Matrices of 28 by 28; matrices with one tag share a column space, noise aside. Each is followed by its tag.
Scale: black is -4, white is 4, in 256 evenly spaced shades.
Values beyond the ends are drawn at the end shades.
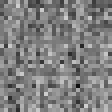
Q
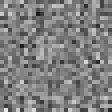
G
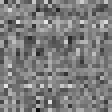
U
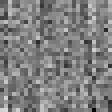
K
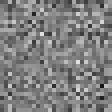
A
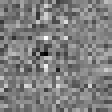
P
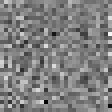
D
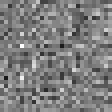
D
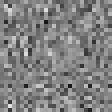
U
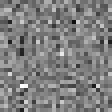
U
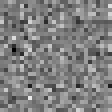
P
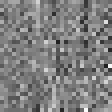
K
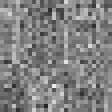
Q
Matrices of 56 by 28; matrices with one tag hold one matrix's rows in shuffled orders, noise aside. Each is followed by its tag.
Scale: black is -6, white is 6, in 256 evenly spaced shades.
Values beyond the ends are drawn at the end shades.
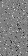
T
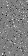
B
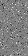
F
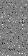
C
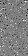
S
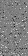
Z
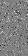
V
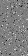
B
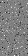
V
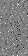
T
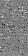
C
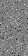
F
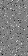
F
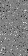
S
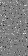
S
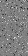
B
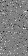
S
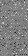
Z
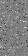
S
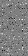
C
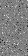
V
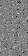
T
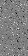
T
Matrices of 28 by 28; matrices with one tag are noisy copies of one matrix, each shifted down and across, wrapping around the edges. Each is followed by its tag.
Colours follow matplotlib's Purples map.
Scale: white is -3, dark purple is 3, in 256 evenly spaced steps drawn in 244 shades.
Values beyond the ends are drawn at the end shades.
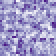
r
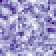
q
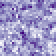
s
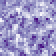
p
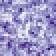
s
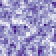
p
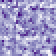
r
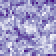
s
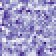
r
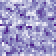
r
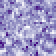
q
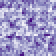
r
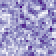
q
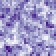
p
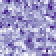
r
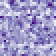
r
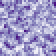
q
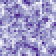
q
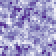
p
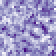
q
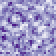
q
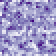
r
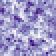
p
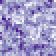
s
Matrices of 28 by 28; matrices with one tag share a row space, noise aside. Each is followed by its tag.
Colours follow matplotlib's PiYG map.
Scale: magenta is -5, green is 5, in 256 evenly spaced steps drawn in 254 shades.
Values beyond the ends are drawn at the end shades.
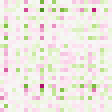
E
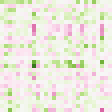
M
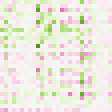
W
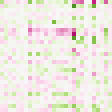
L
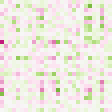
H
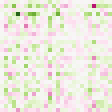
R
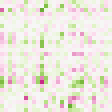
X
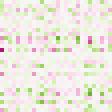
H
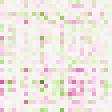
X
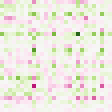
M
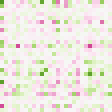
H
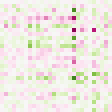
L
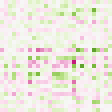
L
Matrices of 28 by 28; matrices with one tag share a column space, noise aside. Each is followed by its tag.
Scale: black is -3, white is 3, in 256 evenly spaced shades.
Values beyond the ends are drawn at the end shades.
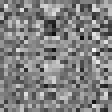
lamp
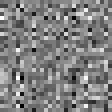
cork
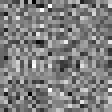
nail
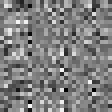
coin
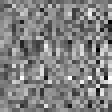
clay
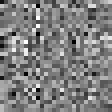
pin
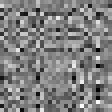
cork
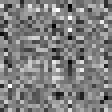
lamp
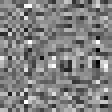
nail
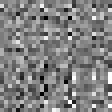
cork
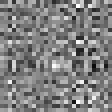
nail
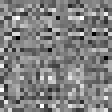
cork
